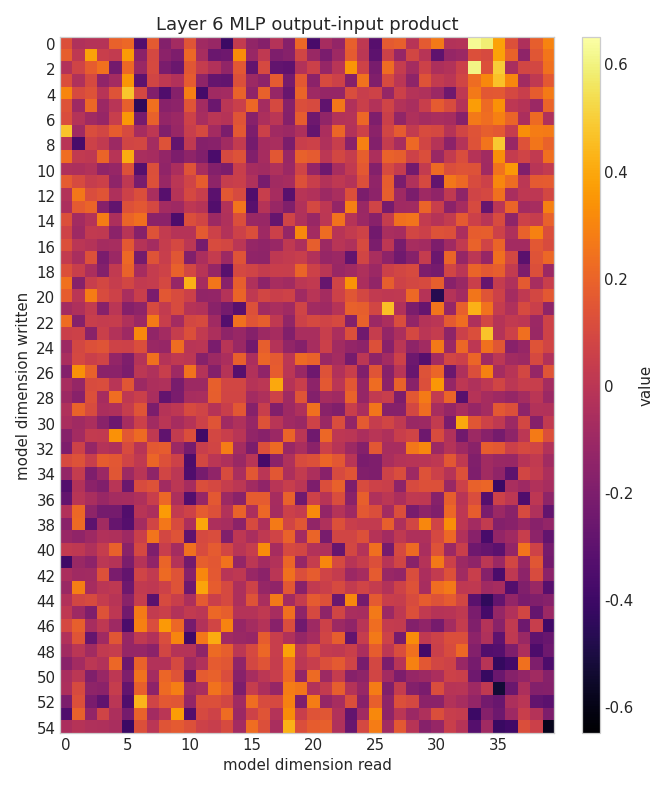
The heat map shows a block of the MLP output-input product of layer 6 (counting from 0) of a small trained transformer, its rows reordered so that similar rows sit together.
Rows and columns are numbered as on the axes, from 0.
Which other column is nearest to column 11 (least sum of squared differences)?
31
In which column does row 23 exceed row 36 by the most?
34
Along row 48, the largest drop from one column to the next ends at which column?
29
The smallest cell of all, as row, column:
54, 39
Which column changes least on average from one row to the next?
18
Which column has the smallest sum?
15
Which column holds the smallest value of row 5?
6
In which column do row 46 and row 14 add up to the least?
17
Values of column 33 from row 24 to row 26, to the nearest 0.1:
0 0.2 0.1
